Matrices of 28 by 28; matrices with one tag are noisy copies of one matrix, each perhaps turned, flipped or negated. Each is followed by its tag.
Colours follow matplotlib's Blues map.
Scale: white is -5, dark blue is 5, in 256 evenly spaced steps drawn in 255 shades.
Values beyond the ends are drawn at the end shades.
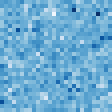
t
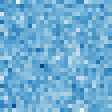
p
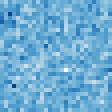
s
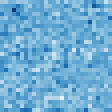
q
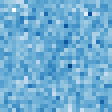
s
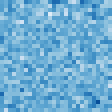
q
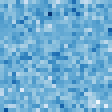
q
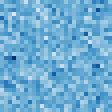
t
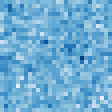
s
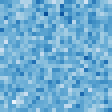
q
